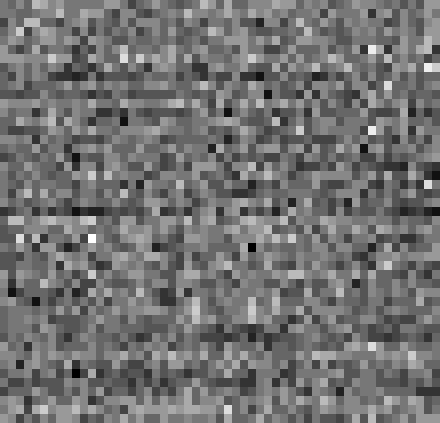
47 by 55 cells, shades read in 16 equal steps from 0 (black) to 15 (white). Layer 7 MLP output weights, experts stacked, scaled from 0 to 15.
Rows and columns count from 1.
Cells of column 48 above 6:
21
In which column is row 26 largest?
34
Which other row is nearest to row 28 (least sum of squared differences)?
37
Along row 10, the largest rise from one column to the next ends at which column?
49
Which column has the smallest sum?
10
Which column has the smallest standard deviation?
15
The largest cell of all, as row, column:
27, 12
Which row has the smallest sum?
24
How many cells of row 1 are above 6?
39
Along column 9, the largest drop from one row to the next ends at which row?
8
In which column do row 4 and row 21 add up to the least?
18
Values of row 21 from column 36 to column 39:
8 6 6 6
